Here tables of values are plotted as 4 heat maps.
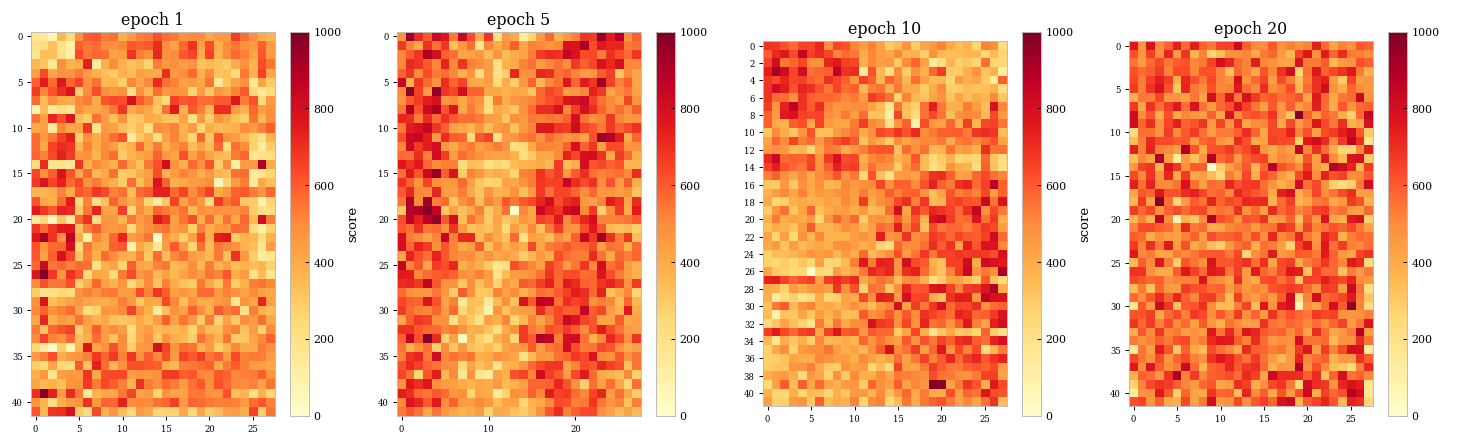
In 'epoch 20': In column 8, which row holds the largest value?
27
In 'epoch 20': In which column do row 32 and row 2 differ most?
10
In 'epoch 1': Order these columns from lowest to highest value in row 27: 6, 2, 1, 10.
6, 10, 2, 1
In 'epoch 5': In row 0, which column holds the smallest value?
14
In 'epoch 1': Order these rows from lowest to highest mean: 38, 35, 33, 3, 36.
3, 33, 36, 38, 35
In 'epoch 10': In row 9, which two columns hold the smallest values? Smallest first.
17, 14
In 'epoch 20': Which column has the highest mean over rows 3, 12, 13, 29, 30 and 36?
3
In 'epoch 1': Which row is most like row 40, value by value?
37
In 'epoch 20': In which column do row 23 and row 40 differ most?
0
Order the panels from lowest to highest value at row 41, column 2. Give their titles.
epoch 10, epoch 20, epoch 5, epoch 1
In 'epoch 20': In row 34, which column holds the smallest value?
23
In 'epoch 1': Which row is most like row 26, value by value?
39
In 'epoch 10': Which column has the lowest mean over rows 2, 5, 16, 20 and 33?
27
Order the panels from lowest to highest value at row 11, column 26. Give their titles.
epoch 1, epoch 5, epoch 10, epoch 20
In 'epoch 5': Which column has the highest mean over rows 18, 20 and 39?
1
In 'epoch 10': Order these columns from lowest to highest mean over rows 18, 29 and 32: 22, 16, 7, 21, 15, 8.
7, 8, 15, 21, 22, 16
